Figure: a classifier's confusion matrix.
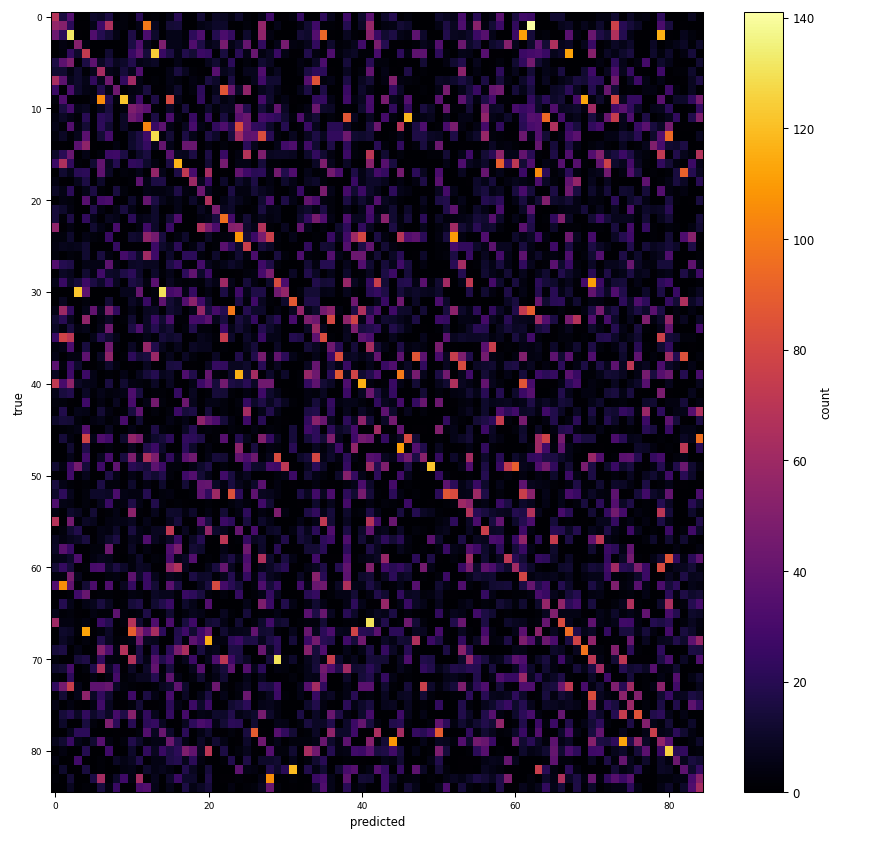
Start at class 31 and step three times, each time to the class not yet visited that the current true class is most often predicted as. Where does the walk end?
4
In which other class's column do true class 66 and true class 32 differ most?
41
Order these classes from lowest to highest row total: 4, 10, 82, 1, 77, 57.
82, 77, 57, 10, 1, 4
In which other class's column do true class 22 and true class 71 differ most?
6
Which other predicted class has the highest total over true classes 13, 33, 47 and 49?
63
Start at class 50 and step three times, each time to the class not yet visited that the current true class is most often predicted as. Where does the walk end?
54
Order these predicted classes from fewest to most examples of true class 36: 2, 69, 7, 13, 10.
69, 10, 13, 2, 7
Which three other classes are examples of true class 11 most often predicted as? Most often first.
46, 64, 38
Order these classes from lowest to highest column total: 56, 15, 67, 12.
15, 12, 67, 56
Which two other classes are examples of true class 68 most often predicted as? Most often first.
20, 47
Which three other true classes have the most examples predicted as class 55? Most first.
52, 1, 79
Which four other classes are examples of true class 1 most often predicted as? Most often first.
62, 12, 73, 7
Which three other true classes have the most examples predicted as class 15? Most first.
9, 56, 60
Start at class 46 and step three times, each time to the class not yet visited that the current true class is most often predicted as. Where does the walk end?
18
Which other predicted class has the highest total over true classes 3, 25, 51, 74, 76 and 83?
70
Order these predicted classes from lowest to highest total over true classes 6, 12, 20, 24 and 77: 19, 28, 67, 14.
19, 14, 67, 28
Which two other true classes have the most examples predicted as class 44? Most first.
79, 7
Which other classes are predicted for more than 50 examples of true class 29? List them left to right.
22, 38, 42, 51, 54, 70
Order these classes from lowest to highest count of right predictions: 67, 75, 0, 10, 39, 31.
10, 75, 0, 39, 31, 67
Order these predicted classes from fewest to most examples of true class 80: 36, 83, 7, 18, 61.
83, 61, 36, 7, 18
